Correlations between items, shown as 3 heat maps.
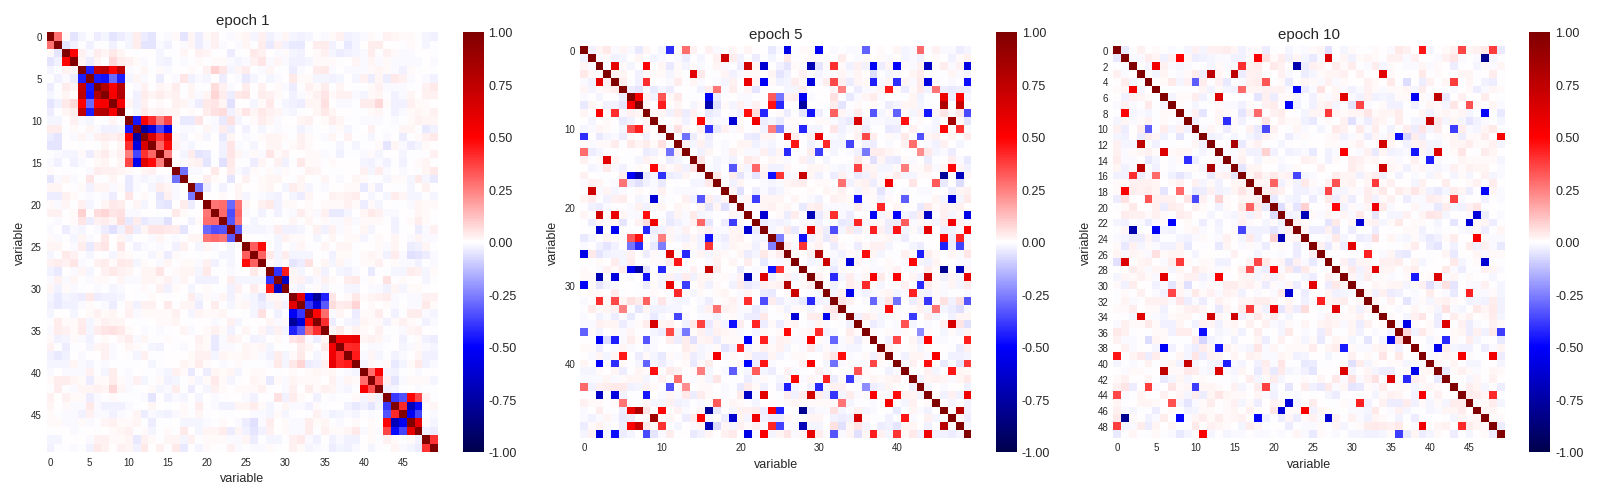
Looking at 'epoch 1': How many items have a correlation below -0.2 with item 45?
3
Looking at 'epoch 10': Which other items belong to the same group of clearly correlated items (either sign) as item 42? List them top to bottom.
35, 37
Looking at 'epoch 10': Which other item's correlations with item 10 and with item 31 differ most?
22
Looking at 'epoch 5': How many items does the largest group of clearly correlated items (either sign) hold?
11
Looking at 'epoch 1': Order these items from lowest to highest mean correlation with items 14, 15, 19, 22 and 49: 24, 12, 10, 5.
5, 24, 10, 12
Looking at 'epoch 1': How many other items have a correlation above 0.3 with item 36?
3
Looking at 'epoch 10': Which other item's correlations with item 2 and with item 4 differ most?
23
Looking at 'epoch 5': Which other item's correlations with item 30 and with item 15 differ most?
26
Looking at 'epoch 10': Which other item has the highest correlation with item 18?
1
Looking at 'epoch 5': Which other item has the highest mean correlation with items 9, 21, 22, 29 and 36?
47
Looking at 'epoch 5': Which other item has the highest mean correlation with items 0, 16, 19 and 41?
28
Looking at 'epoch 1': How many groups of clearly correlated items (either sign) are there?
14
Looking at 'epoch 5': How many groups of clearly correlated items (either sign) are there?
9
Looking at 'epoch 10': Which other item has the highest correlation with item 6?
41
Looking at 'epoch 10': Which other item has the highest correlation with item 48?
39
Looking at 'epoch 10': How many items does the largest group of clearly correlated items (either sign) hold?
5
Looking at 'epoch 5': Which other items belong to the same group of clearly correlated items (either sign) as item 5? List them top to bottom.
17, 33, 39, 45
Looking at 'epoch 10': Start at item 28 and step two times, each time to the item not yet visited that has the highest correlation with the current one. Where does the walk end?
20
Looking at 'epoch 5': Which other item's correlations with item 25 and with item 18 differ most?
1
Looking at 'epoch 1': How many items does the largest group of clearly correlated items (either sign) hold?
6
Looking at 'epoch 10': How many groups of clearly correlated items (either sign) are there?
14
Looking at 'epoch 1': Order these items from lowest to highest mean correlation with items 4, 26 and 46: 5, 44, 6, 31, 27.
44, 5, 31, 27, 6
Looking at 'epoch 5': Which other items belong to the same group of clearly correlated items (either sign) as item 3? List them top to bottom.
14
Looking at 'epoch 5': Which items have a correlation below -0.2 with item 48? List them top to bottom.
16, 25, 28
